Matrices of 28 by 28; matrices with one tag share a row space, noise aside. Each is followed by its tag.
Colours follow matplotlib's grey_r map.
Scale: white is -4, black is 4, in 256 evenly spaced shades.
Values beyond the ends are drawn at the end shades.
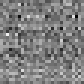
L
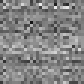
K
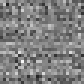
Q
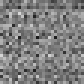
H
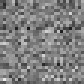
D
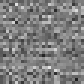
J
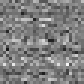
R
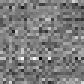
J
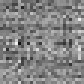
Q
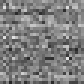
R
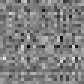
D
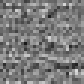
R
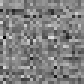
K
